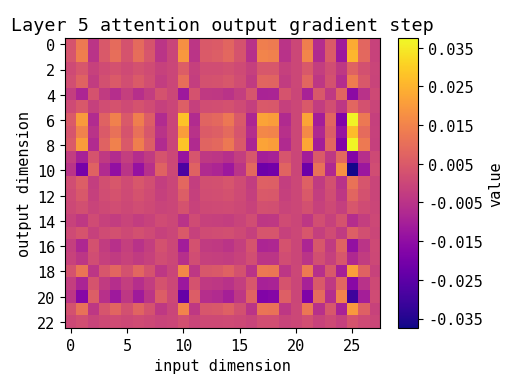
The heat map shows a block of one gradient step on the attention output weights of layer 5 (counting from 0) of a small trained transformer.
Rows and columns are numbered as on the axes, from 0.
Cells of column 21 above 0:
15
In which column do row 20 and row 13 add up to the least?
25
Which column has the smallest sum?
24
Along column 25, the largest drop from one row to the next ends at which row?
9
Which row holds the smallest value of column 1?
10
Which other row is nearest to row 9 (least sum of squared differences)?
19
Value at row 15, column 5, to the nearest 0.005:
0
